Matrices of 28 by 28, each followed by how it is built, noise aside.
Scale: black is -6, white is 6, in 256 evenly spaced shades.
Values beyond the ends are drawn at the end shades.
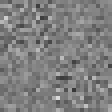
block diagonal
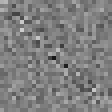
banded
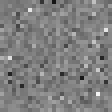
sparse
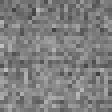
blocks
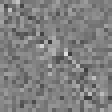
banded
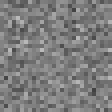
repeating rows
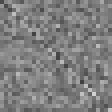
diagonal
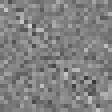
banded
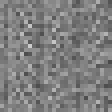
repeating rows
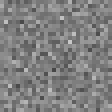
noise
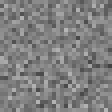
noise
